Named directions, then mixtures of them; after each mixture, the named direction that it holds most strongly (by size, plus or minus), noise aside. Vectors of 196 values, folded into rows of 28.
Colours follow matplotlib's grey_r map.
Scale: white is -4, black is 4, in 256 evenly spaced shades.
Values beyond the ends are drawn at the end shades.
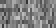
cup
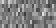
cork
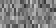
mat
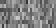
cup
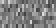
cork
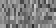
mat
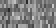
cup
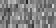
cup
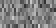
mat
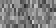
mat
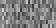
cup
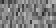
cork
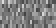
cork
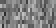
cup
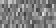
cork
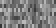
cup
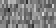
cork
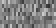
cork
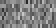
cup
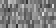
cork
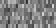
cork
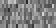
cork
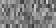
cork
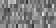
cork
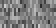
mat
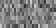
mat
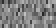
cork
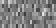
cork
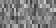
mat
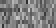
cup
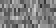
mat
